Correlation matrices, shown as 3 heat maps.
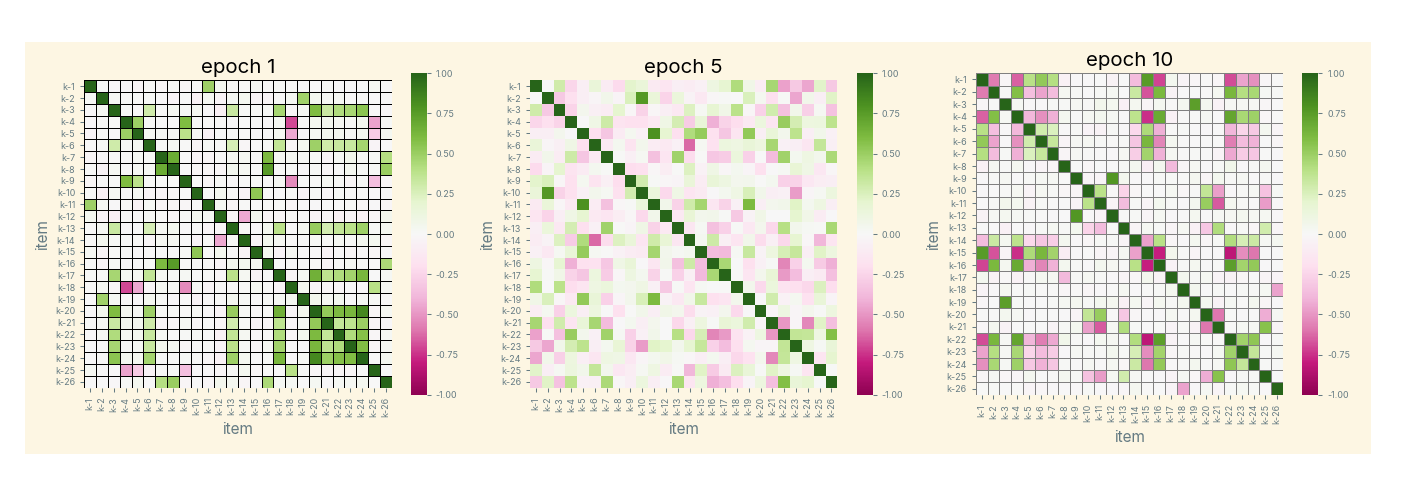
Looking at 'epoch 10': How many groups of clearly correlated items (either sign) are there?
6
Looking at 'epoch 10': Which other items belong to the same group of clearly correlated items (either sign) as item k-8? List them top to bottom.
k-17
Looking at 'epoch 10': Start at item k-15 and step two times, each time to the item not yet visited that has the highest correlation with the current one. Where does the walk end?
k-6
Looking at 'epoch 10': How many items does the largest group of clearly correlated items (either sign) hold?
12
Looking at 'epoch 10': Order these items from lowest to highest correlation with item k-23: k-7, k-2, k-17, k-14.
k-7, k-17, k-14, k-2
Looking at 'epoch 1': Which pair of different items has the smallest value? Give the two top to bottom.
k-4, k-18
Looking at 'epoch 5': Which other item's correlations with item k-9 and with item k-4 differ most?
k-22
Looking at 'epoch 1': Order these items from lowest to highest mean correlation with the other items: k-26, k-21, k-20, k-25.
k-25, k-26, k-21, k-20
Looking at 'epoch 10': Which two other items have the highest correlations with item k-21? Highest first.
k-25, k-13
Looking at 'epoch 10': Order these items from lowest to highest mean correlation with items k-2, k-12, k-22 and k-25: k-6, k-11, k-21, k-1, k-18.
k-1, k-6, k-11, k-18, k-21
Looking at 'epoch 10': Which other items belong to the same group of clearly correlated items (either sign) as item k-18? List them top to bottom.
k-26
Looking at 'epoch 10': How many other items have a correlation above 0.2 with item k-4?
6
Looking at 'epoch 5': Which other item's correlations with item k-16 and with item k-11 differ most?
k-5
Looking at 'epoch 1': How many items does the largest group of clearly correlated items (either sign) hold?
9
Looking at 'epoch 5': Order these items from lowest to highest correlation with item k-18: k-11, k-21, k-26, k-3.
k-26, k-11, k-21, k-3
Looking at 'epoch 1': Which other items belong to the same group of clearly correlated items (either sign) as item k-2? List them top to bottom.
k-19
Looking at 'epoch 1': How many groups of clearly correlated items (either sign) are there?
7
